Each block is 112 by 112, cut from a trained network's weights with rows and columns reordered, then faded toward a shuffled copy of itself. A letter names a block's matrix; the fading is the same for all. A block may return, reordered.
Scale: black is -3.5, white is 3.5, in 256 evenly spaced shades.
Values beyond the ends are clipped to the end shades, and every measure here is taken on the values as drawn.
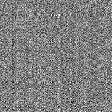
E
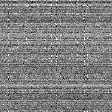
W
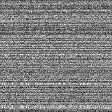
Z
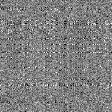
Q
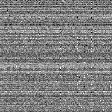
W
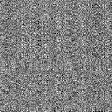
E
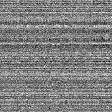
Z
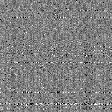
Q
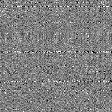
Q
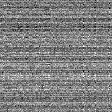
W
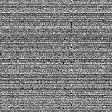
W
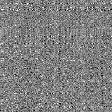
Q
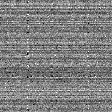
W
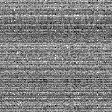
W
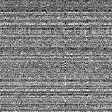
W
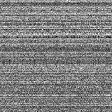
Z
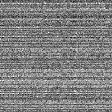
Z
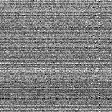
W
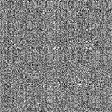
E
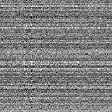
W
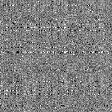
Q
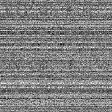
Z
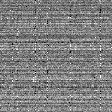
W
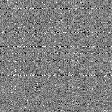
Q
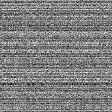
Z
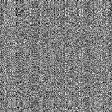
E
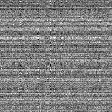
W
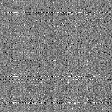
Q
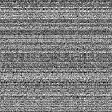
Z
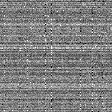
W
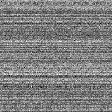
Z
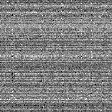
W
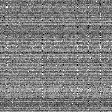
W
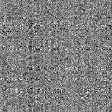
Q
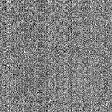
E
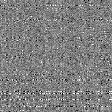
Q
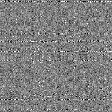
Q
